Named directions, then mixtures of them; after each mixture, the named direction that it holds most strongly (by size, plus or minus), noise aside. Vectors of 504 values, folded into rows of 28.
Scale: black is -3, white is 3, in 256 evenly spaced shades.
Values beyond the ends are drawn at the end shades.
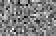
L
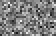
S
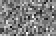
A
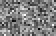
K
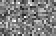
K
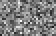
S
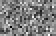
A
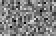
A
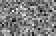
K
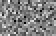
L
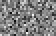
A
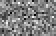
K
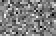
L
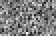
A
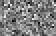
S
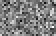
S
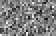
A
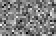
S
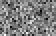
A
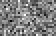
L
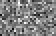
L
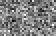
K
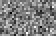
A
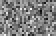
A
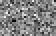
K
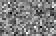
S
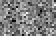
K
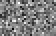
L
